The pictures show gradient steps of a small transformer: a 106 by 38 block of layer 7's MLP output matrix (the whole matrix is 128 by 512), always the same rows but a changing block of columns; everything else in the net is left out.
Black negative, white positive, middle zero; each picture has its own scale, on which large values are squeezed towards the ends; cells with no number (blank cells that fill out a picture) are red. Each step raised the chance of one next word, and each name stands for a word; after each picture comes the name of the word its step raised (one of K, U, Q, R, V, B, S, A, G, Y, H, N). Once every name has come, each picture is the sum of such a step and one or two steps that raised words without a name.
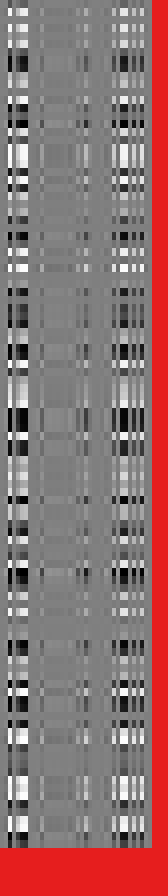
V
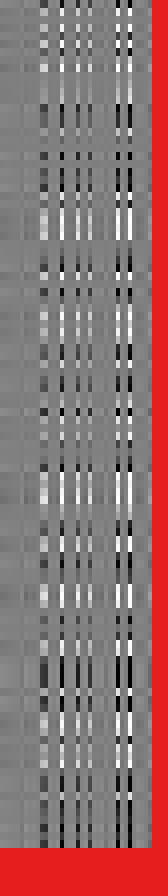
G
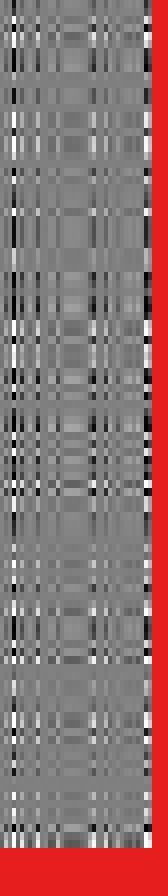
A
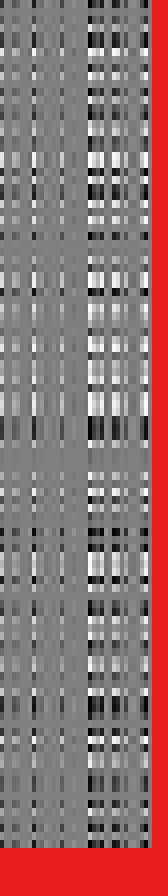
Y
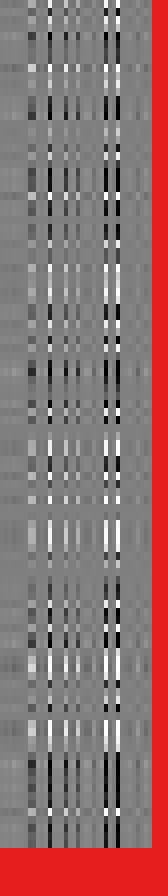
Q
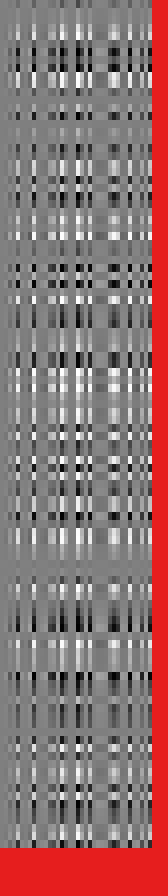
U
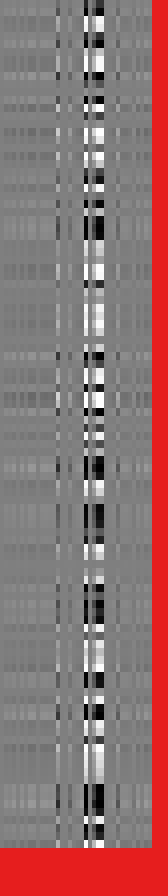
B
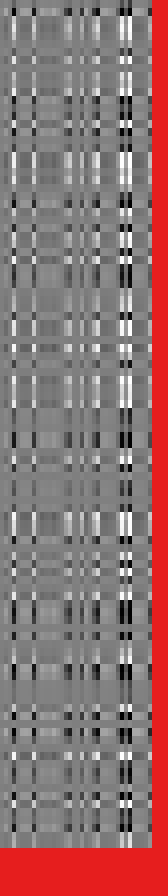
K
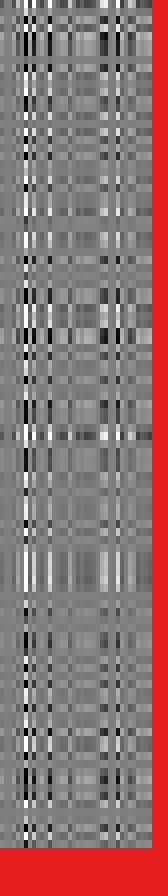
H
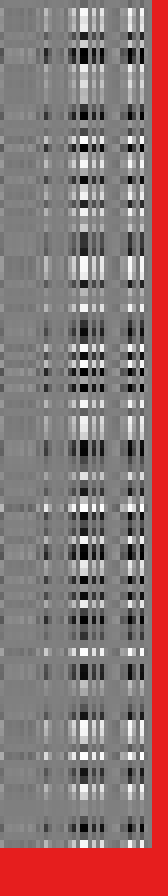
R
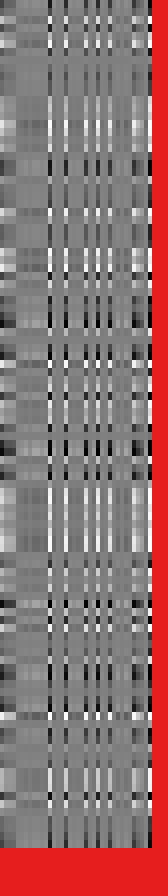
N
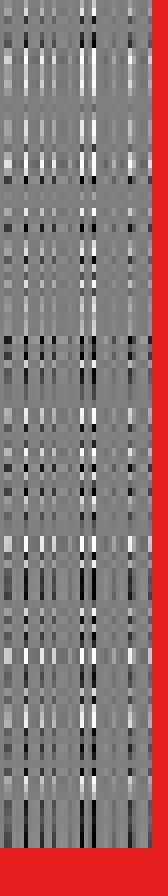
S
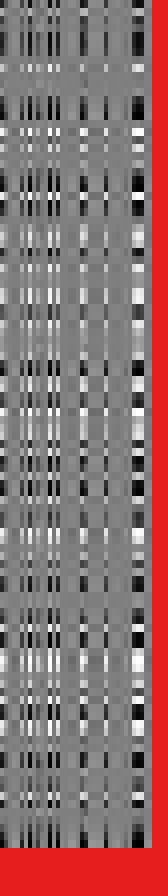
Q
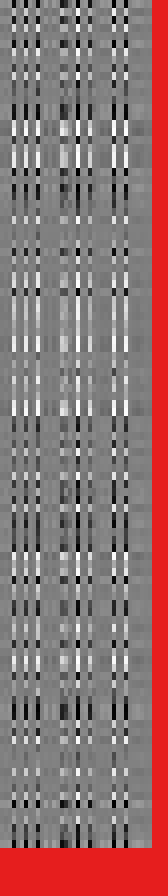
Y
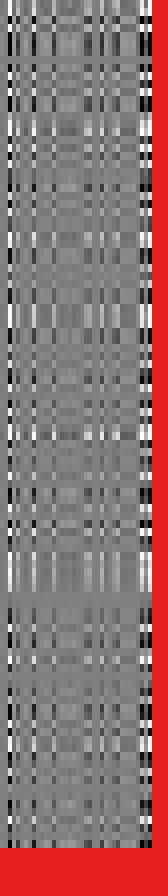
H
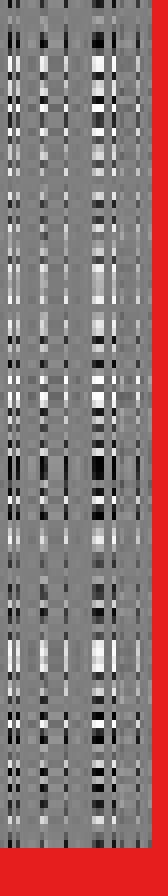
B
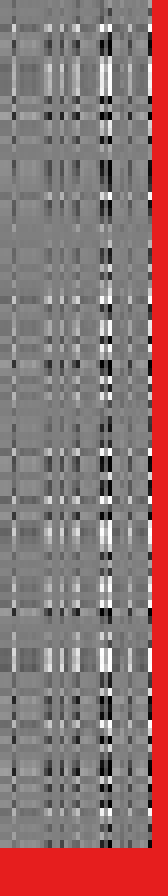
Q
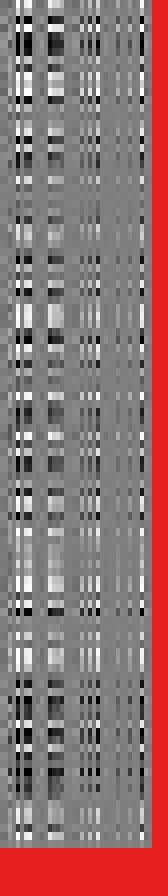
H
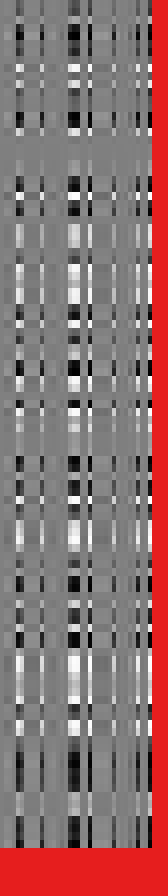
Q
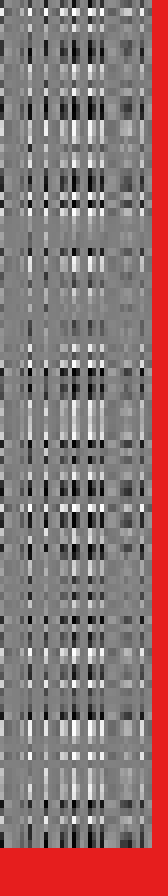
R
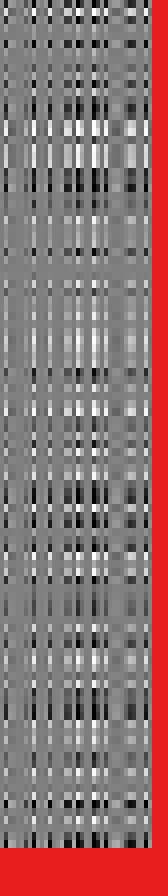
Y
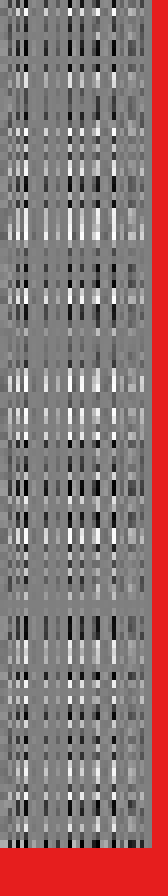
U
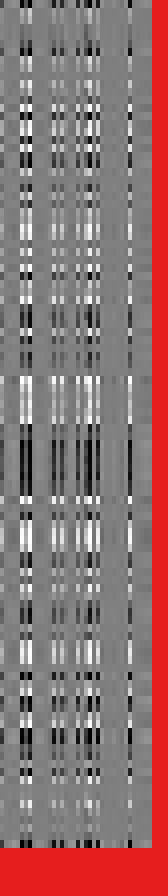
N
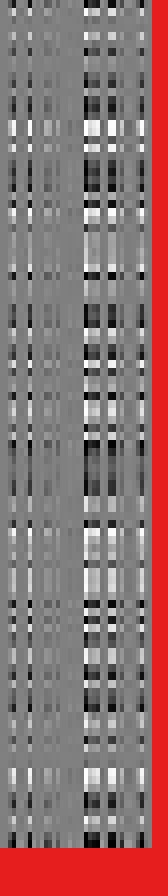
N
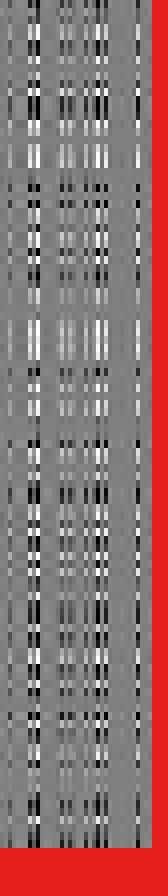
K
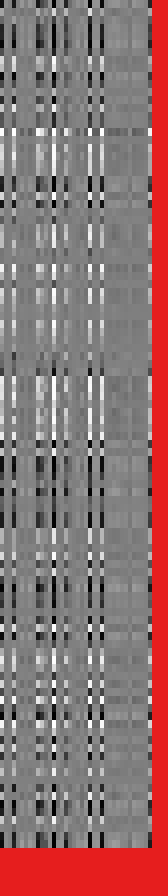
B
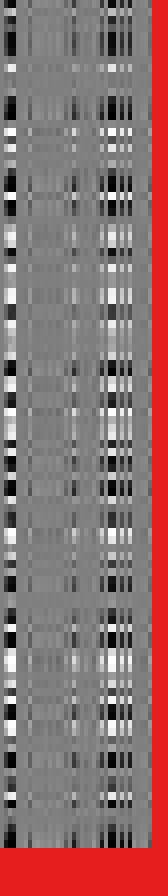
Q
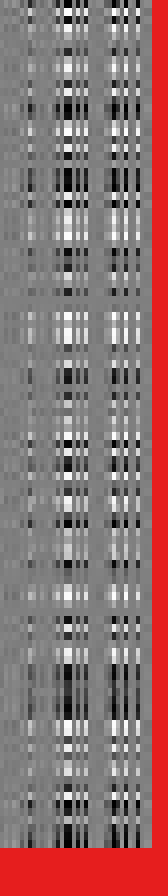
G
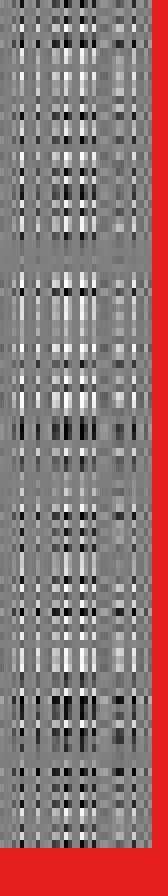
Y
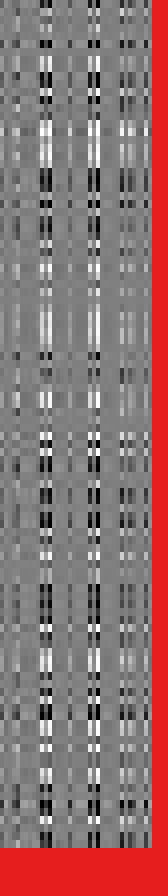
B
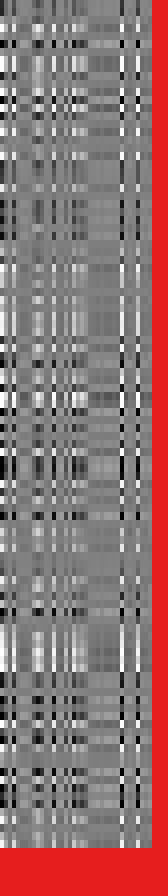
B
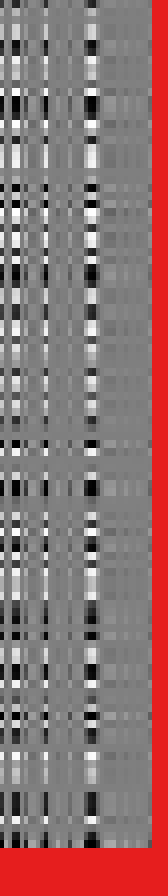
K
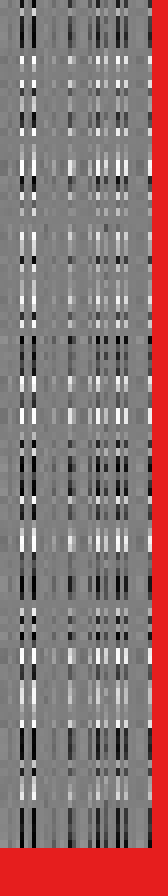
S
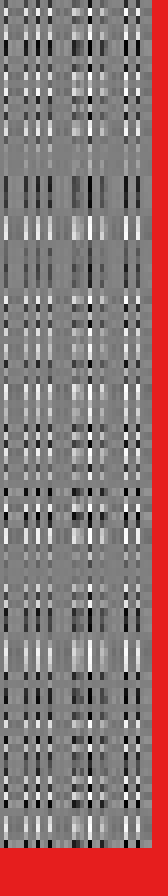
U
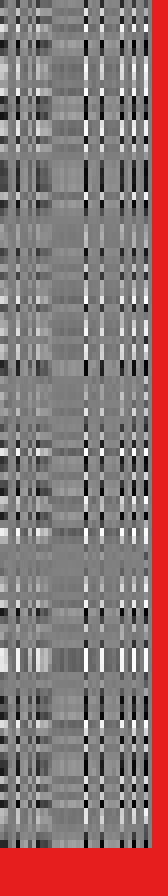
Q
